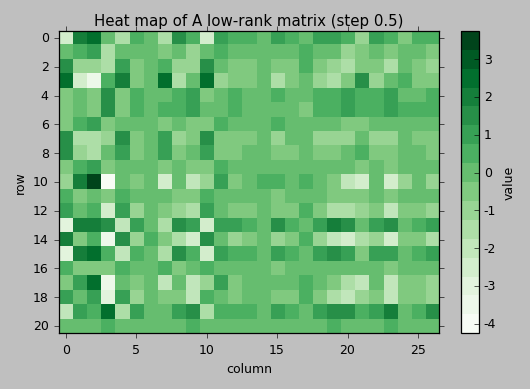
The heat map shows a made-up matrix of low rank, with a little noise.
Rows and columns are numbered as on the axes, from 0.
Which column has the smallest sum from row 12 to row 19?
3
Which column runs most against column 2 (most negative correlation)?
7
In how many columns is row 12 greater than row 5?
5
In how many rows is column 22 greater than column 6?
6
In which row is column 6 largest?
14
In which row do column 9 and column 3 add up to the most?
19
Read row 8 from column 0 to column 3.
1.5 -1 -1.5 0
